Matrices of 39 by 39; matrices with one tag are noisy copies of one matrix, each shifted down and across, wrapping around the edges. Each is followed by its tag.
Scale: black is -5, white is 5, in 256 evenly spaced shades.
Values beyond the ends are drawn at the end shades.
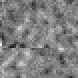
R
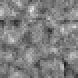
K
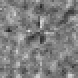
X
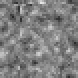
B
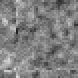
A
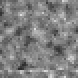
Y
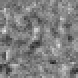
X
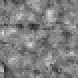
K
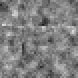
Y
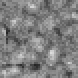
K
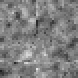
A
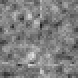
A
